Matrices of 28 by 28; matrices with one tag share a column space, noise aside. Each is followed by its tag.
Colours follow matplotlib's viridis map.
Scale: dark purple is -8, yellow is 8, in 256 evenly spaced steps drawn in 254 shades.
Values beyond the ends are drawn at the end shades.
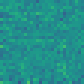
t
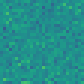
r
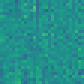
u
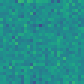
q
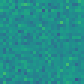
u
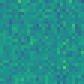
q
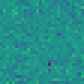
r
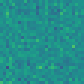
r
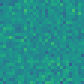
r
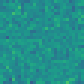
t
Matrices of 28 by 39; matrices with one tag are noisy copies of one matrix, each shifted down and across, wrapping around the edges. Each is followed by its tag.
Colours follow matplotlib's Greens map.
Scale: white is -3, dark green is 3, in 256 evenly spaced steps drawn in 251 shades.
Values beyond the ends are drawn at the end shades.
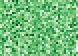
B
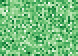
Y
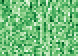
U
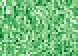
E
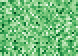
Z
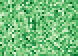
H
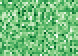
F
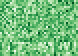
F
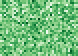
H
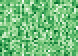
E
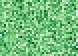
Y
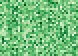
Y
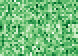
F
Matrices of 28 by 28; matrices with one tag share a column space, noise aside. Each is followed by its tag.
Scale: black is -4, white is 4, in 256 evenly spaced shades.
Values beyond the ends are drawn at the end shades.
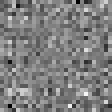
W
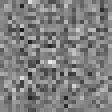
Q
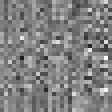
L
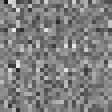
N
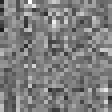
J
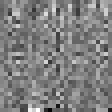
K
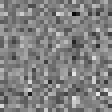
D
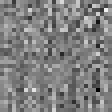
J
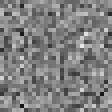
D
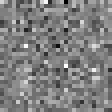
N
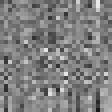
L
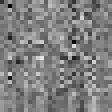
L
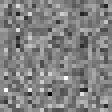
D
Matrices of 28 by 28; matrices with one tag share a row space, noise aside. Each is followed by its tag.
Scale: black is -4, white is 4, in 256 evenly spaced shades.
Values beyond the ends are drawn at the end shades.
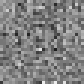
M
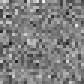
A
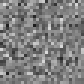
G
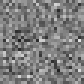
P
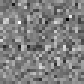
M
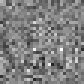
G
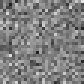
A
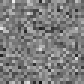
G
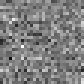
A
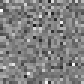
G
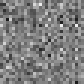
G
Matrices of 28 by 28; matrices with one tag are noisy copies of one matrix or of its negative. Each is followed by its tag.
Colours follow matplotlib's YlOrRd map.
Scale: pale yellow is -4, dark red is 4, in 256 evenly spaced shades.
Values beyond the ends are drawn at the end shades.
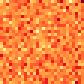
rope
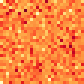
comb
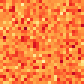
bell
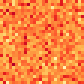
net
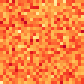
comb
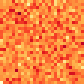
comb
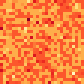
bell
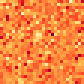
rope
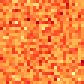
bell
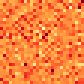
rope
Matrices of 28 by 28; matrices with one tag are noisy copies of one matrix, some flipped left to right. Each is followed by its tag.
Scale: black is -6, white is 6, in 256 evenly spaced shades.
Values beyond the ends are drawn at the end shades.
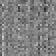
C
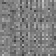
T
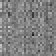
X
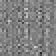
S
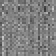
C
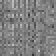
T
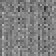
C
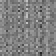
S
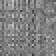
T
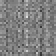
S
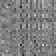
T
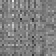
T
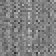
S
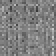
C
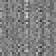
S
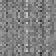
S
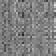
X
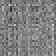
C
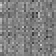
X
